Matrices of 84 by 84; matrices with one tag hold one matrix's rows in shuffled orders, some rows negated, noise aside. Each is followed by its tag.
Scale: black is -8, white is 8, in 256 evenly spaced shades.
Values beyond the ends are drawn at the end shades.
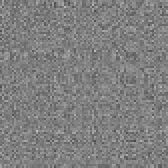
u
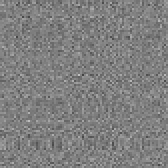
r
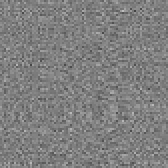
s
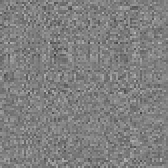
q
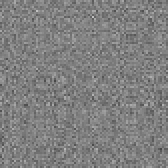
u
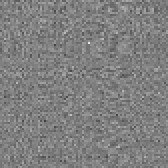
s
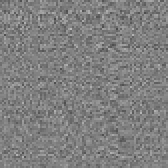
s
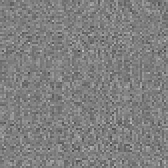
r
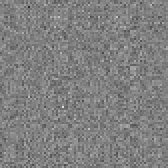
q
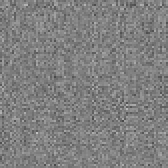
u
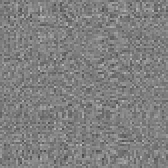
s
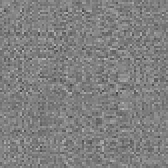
s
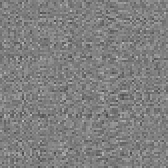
s
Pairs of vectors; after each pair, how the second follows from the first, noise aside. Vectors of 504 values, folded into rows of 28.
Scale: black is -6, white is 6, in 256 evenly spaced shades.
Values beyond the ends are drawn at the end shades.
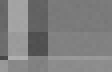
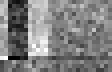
negated, scaled up.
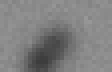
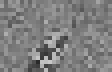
sign-scrambled.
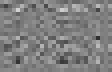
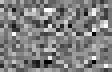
reversed, negated, scaled up.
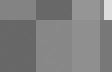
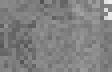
partly zeroed.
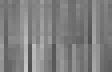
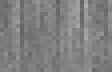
reversed, shrunk.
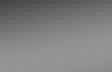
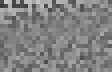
sign-scrambled.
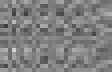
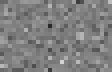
wrapped around, negated, partly zeroed.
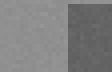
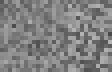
sign-scrambled.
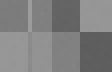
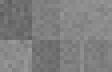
reversed, shrunk.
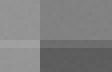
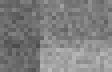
negated.
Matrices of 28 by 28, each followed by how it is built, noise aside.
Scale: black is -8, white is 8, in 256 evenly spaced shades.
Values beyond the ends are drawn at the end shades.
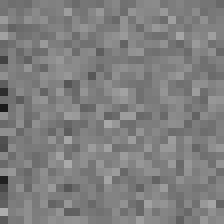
uneven columns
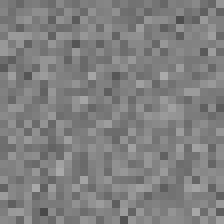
Hankel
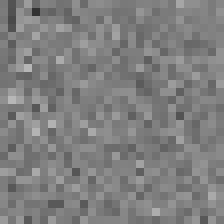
uneven columns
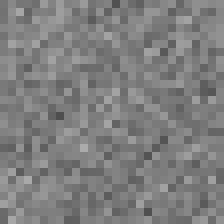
Hankel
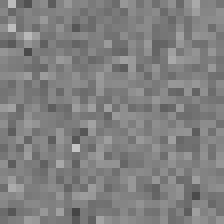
uneven columns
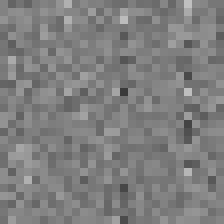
uneven columns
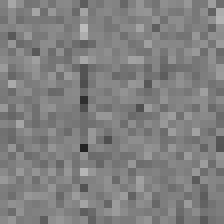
uneven columns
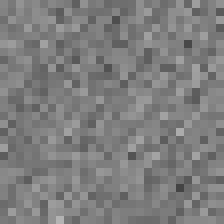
Hankel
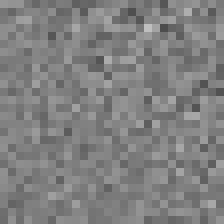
upper triangular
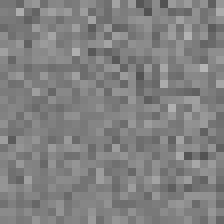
upper triangular
